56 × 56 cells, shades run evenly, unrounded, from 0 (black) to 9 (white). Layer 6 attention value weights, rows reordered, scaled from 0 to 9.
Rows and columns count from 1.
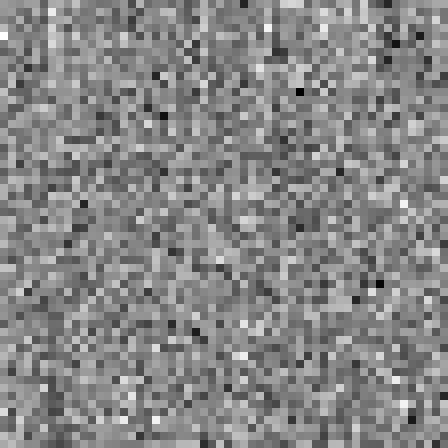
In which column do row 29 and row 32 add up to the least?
22
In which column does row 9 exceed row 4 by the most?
33
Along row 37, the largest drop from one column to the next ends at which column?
4
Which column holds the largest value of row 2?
7
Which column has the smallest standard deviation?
5
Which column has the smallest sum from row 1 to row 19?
35
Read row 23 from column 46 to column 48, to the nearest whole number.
6 5 2
